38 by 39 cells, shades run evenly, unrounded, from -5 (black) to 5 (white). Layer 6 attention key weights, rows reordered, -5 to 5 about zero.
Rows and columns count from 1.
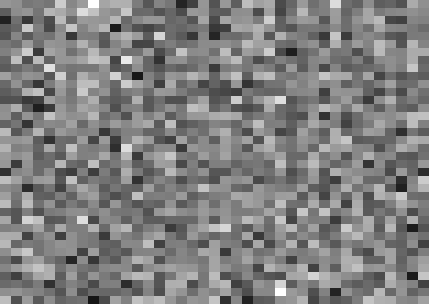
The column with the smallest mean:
37
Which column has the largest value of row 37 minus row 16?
26
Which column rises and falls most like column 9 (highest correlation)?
6
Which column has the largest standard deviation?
9
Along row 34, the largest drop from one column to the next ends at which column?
29
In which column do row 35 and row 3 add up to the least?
1
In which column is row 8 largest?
12
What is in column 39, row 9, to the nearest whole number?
-1
